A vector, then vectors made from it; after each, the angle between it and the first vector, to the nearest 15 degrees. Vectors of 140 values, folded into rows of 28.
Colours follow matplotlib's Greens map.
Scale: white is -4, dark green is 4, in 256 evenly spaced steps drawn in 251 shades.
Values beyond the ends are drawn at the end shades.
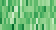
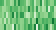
120 degrees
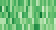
90 degrees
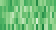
60 degrees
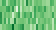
30 degrees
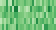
120 degrees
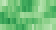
90 degrees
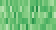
90 degrees
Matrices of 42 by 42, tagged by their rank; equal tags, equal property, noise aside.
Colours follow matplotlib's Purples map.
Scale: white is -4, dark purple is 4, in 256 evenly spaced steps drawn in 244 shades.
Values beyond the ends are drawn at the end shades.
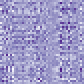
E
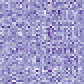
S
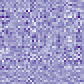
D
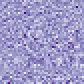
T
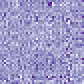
S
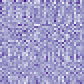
D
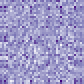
D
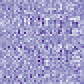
S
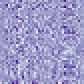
D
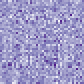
S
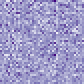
T
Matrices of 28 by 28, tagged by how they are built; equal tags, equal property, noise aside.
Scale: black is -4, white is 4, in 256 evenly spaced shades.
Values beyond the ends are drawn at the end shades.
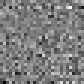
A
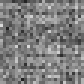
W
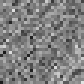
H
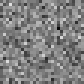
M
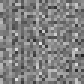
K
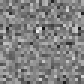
M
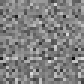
M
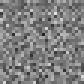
M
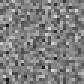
K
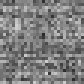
W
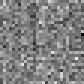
W
